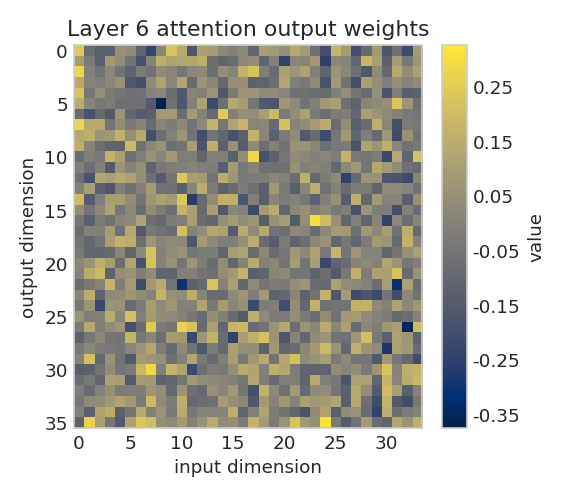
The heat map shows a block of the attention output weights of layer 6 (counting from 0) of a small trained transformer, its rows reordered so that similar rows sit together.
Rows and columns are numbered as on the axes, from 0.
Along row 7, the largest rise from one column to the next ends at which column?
20
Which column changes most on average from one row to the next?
17
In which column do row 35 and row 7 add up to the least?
27
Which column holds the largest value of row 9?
5
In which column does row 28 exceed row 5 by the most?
8
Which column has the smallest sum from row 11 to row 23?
31
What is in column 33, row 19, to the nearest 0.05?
0.1
